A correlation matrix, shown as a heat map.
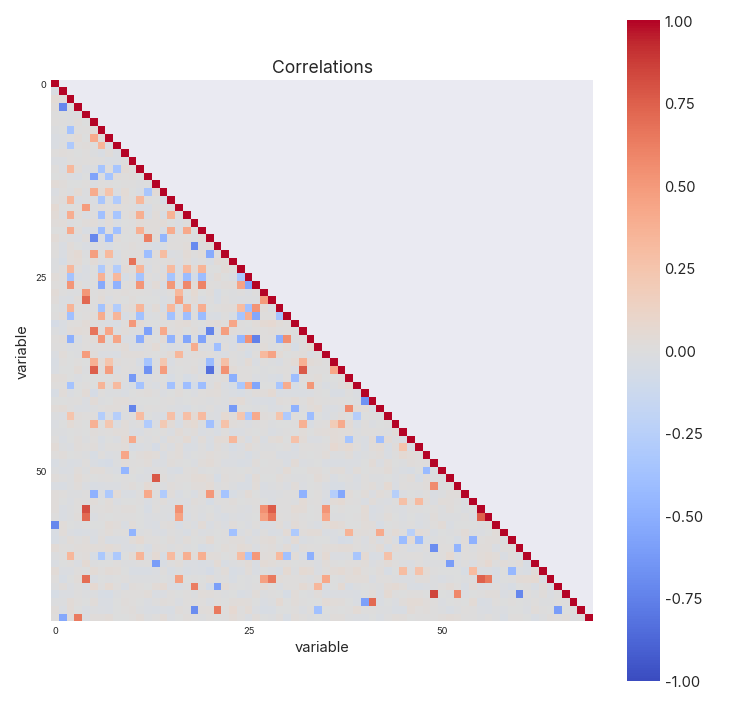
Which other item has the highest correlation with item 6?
33
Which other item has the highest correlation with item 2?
26
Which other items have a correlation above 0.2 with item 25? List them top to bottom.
6, 8, 30, 33, 39
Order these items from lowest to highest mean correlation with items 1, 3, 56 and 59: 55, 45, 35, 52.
45, 52, 35, 55
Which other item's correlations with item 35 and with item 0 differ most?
57
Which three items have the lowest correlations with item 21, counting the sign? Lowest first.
18, 65, 34
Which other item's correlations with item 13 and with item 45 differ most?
51
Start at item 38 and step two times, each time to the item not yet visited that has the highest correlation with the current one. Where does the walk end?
58
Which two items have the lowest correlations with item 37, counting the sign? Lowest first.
20, 12
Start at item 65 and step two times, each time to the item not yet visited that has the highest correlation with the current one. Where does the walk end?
34
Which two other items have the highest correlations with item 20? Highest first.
12, 53
